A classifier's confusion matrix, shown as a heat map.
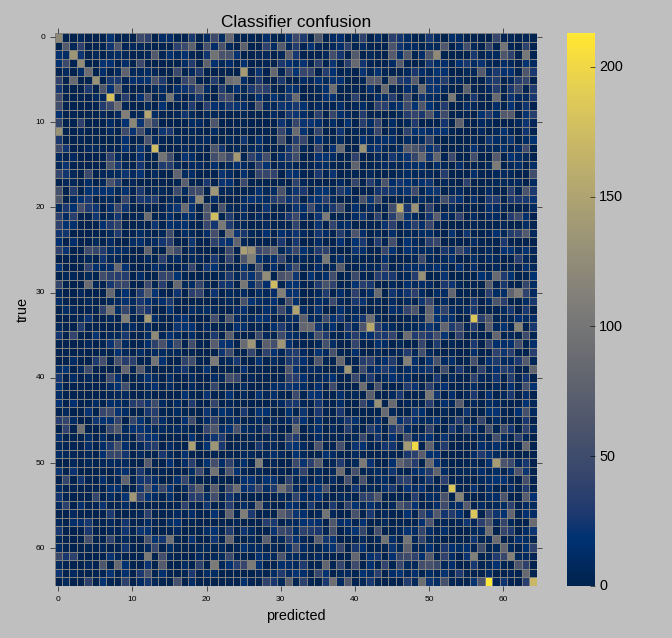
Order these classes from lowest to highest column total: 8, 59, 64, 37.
64, 37, 8, 59
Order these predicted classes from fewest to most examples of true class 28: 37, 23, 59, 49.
23, 37, 59, 49
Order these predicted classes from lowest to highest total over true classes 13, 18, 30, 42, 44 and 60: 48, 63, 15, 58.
15, 58, 48, 63
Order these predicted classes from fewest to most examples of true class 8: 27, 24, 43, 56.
56, 24, 43, 27
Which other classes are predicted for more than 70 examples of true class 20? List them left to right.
17, 46, 48
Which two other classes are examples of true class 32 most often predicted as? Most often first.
7, 50
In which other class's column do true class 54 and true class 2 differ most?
10
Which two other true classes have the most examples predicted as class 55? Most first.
6, 1
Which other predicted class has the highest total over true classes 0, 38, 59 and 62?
21
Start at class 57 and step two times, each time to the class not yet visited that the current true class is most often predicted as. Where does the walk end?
58
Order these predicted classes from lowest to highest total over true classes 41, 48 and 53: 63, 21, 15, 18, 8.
15, 8, 63, 18, 21
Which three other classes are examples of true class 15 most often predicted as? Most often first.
59, 40, 7
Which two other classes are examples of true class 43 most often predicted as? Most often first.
45, 54
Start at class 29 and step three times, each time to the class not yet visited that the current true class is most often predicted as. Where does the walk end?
36
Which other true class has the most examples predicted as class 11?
39
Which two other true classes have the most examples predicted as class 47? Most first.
48, 38
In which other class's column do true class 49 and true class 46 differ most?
3
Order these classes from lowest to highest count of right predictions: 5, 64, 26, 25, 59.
59, 26, 5, 25, 64
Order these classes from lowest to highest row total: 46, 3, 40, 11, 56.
40, 11, 3, 46, 56
